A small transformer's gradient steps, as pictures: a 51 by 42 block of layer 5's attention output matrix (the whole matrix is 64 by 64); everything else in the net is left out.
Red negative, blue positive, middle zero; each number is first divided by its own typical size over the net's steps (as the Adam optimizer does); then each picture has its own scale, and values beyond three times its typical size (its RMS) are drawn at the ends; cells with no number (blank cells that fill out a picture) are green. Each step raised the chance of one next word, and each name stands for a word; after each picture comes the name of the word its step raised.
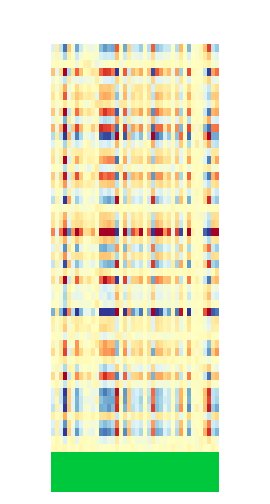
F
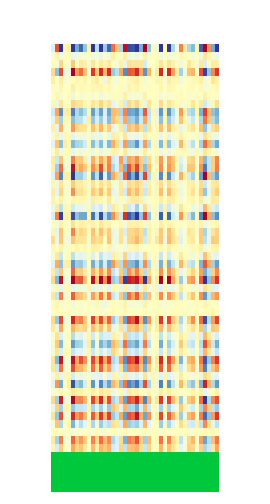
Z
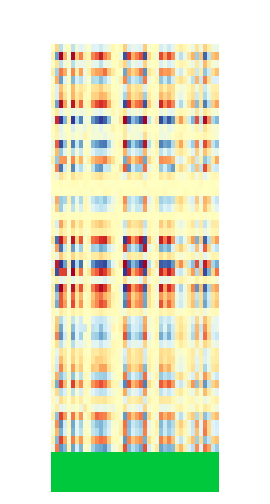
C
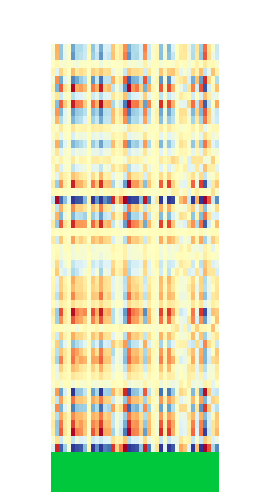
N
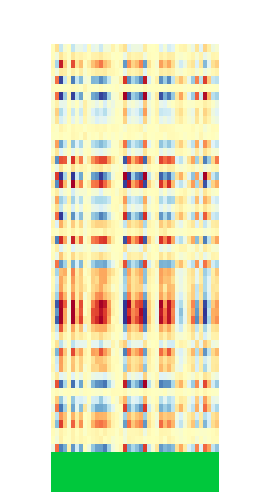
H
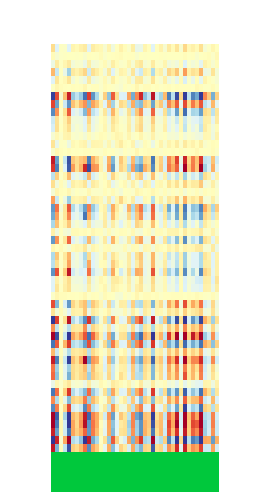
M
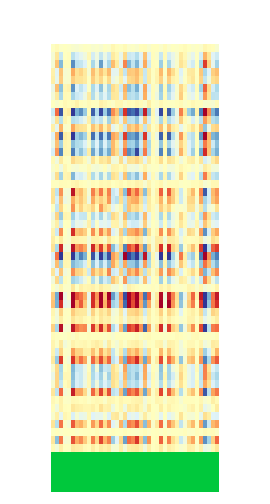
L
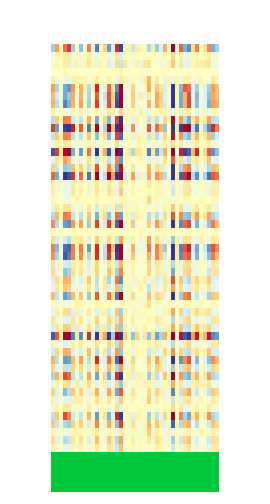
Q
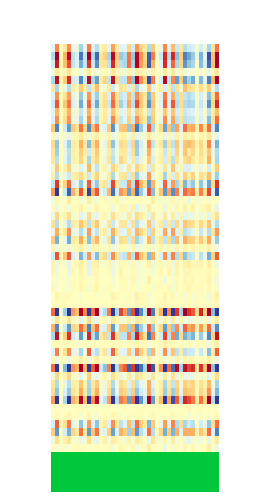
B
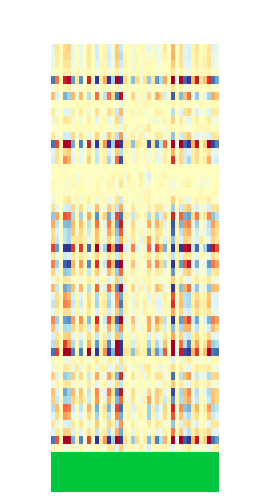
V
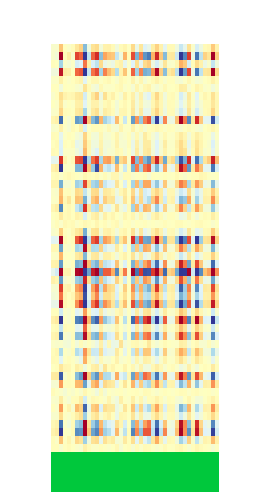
C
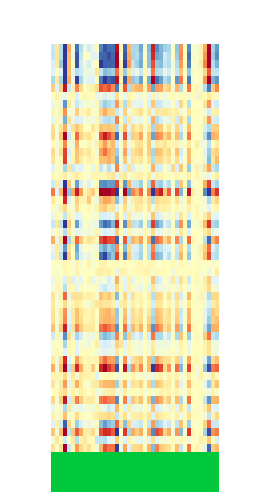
B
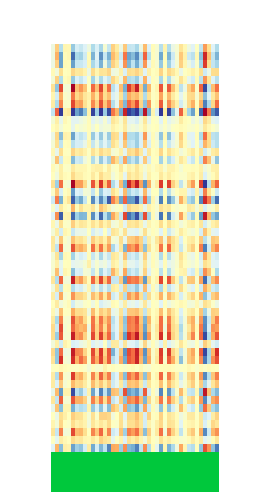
N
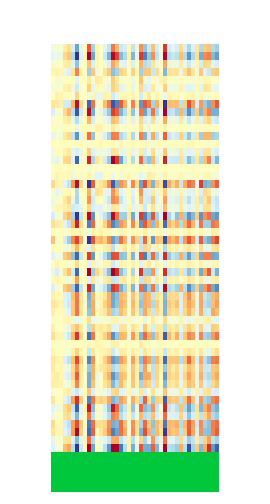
N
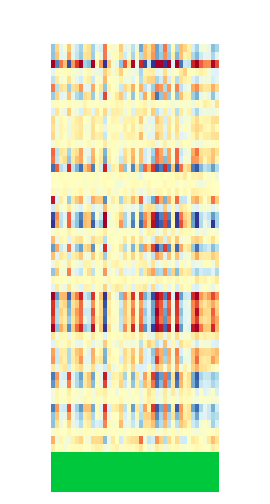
H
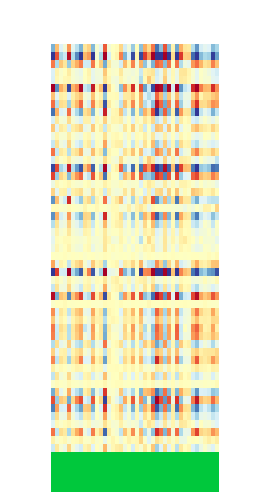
N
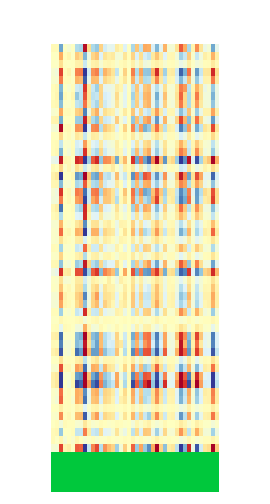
Z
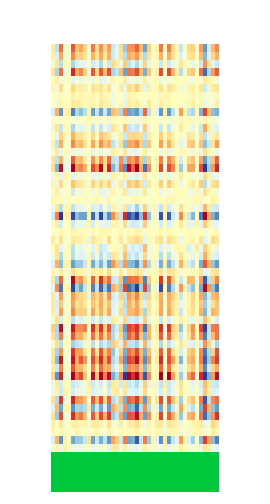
M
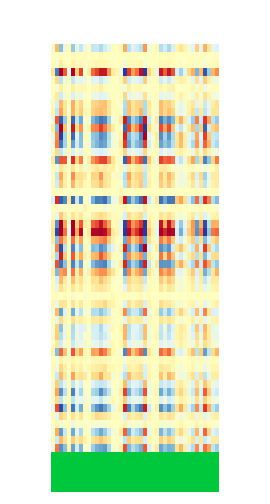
F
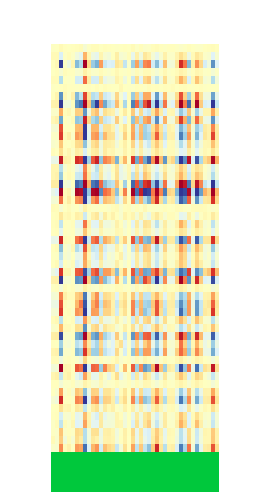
B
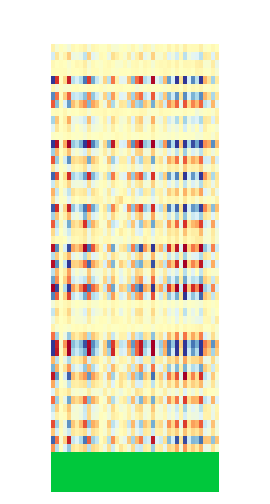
V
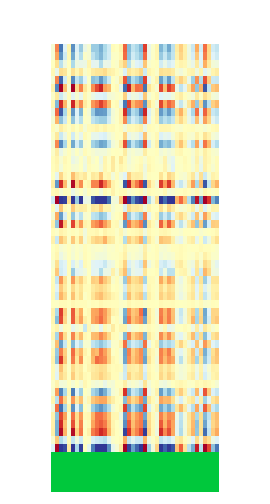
N
